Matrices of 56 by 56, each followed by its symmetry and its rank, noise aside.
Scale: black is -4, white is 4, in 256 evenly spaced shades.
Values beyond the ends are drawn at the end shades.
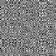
antisymmetric, rank six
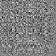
antisymmetric, rank six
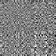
no symmetry, rank six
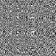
no symmetry, rank six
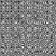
symmetric, rank five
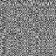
no symmetry, rank six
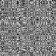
no symmetry, rank five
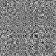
symmetric, rank six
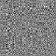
antisymmetric, rank six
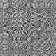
symmetric, rank seven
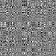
antisymmetric, rank six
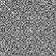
symmetric, rank seven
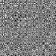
symmetric, rank five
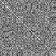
symmetric, rank seven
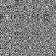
no symmetry, rank six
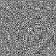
symmetric, rank seven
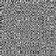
no symmetry, rank six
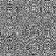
no symmetry, rank six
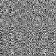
no symmetry, rank seven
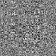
no symmetry, rank six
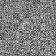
symmetric, rank seven
